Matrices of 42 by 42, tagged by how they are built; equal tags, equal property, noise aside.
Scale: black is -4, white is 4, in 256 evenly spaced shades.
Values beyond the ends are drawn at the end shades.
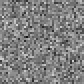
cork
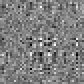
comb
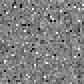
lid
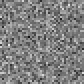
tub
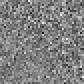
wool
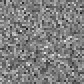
cork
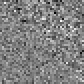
wool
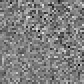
wool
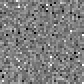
lid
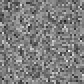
tub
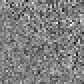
wool
